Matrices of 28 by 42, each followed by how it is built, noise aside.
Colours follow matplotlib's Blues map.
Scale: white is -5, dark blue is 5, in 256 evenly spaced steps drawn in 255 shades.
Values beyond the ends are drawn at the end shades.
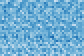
repeating columns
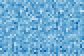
repeating columns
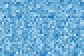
repeating columns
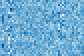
uneven columns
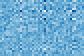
low rank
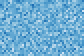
repeating columns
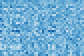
low rank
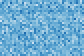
repeating columns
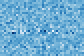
uneven rows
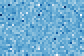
sparse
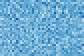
low rank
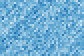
Hankel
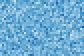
noise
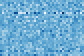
uneven rows
